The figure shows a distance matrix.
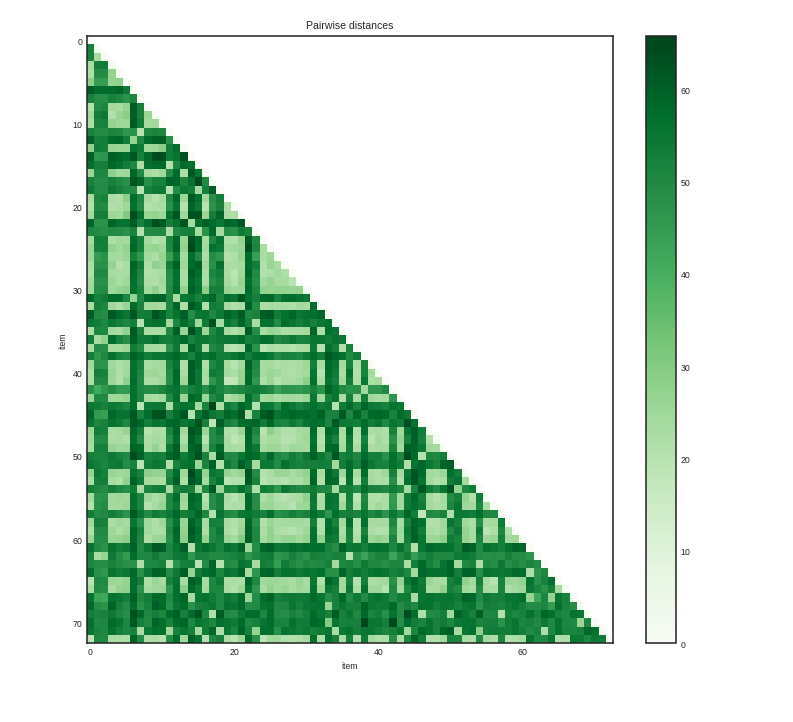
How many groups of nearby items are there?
8
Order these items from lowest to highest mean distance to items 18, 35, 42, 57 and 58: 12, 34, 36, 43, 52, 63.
43, 52, 63, 34, 36, 12
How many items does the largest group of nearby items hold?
39
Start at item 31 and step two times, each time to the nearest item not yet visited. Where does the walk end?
6
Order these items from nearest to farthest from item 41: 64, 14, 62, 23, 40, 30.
40, 30, 23, 62, 64, 14
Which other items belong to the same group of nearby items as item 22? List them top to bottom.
14, 45, 61, 64, 67
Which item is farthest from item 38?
70
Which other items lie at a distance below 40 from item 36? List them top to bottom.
1, 2, 62
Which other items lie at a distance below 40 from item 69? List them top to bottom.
17, 46, 50, 57
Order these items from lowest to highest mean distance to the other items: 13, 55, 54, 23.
55, 13, 23, 54
